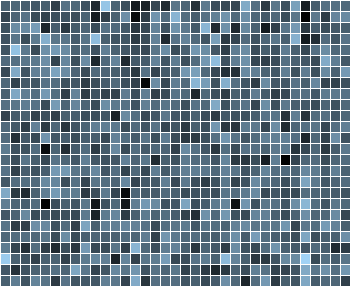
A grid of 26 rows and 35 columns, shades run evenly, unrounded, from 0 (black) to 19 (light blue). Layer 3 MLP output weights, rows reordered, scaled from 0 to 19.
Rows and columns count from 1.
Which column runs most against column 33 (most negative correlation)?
23
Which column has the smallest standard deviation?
32
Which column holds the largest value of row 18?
1
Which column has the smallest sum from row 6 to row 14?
10
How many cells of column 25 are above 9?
13
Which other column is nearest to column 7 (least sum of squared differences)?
33
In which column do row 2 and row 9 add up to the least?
14
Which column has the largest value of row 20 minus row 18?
3
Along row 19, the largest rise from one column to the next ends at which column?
25
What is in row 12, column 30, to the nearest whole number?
9
